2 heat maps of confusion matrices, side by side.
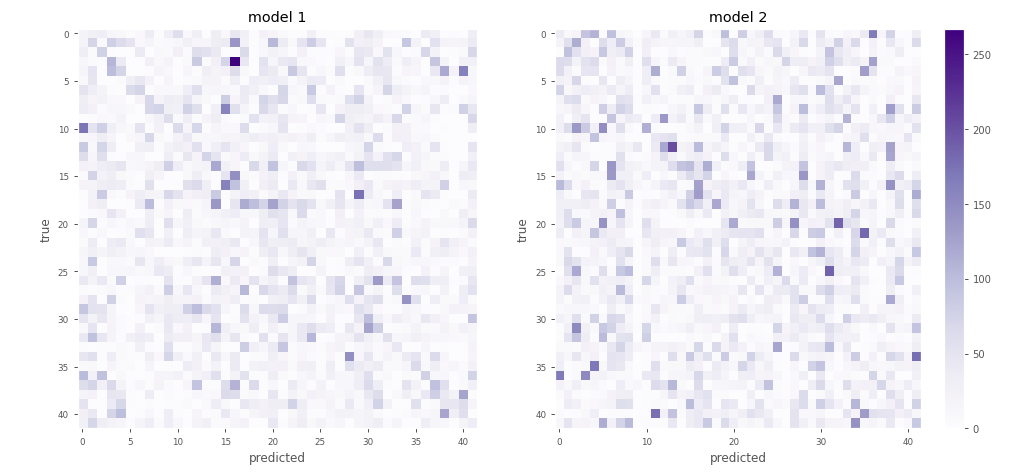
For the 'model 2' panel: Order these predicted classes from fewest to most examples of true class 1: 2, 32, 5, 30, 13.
13, 30, 5, 32, 2
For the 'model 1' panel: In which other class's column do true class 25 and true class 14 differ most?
29
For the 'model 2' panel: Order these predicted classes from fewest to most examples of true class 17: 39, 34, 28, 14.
14, 28, 39, 34
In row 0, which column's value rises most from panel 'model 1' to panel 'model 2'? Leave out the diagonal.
36
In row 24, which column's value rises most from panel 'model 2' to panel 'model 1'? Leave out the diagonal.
16
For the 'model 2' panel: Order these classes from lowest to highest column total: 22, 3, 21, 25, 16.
21, 3, 22, 25, 16
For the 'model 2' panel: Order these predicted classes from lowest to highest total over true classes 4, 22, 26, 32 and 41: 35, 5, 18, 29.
29, 18, 35, 5
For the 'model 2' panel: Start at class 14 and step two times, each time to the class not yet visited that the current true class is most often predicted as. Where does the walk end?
30
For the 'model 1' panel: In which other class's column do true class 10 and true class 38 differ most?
0
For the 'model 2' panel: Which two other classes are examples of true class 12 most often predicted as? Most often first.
13, 38
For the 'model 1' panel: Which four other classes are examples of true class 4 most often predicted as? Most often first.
40, 38, 3, 22
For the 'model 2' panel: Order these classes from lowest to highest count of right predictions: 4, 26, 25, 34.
4, 26, 34, 25
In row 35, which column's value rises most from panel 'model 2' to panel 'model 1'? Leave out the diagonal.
28
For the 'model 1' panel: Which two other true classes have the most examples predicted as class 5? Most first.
6, 1
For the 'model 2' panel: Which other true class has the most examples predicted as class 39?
26
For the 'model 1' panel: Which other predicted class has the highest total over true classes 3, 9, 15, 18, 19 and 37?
16
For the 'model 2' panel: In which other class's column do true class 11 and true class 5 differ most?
32
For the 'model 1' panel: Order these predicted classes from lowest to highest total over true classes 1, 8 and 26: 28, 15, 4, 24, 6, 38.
6, 38, 28, 24, 4, 15
